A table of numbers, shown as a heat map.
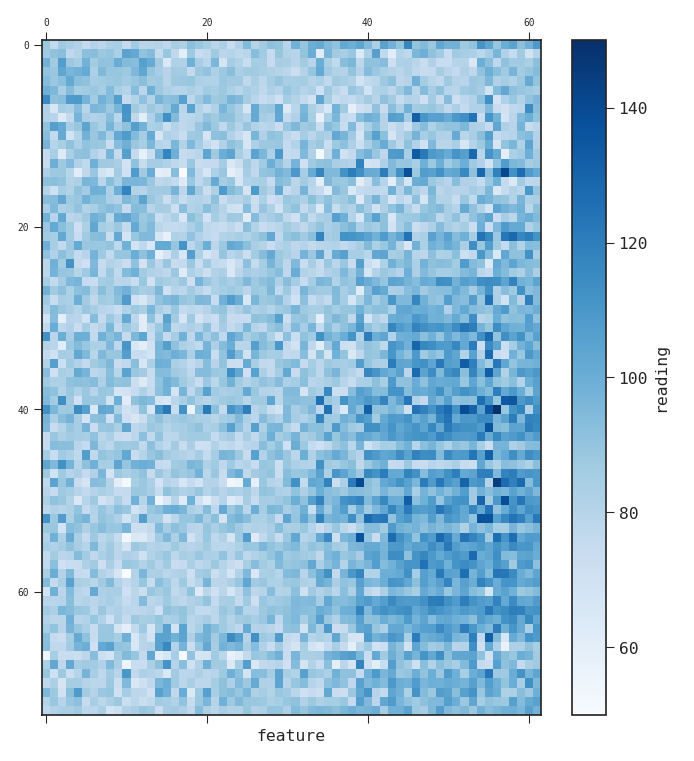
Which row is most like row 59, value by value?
26
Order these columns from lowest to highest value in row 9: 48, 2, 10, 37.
37, 48, 10, 2
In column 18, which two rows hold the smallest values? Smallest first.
40, 71
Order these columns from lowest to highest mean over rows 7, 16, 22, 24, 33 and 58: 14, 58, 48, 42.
42, 14, 58, 48
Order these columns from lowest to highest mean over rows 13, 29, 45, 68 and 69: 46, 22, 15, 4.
4, 15, 22, 46
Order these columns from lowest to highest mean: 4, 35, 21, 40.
21, 4, 35, 40
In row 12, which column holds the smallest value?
34
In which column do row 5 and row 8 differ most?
46
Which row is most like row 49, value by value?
73
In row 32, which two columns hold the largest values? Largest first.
55, 40
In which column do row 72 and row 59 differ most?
54
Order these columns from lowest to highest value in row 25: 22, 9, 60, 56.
9, 22, 60, 56
